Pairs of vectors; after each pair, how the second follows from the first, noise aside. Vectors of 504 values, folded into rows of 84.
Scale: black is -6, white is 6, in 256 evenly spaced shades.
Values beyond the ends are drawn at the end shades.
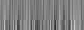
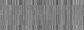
wrapped around, shrunk.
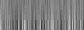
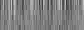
reversed.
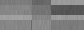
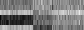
reversed, scaled up.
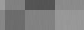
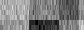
reversed, scaled up.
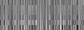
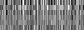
reversed, scaled up.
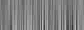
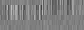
reversed, negated, partly zeroed.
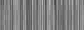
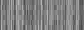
wrapped around.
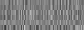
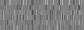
reversed, negated, partly zeroed.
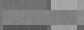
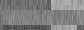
copied.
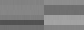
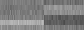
negated.
